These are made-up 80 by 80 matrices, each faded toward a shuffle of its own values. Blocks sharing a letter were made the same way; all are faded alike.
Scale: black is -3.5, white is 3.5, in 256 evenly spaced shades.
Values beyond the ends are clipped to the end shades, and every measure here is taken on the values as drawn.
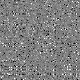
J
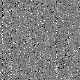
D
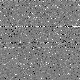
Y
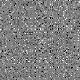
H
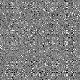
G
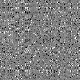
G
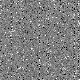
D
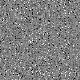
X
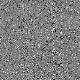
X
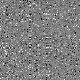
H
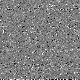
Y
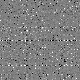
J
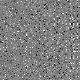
X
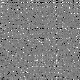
J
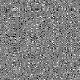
G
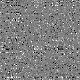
J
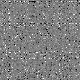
J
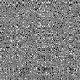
H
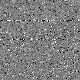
Y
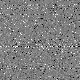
Y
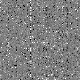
X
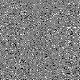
H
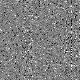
D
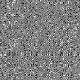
G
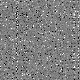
X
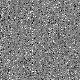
D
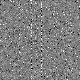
D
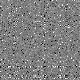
J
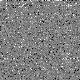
Y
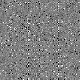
G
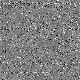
Y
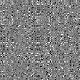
G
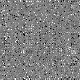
J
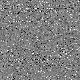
Y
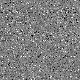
Y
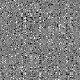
G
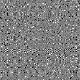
G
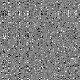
G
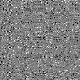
H
